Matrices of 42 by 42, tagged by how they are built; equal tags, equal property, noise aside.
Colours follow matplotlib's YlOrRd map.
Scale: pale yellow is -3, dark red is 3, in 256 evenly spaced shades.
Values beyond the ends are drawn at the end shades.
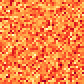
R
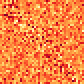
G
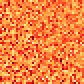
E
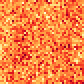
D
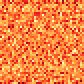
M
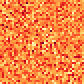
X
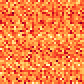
M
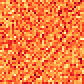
R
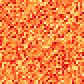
R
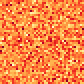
M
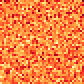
M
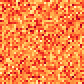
R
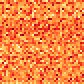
M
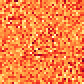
X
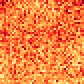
D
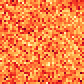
D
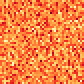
M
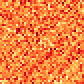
R
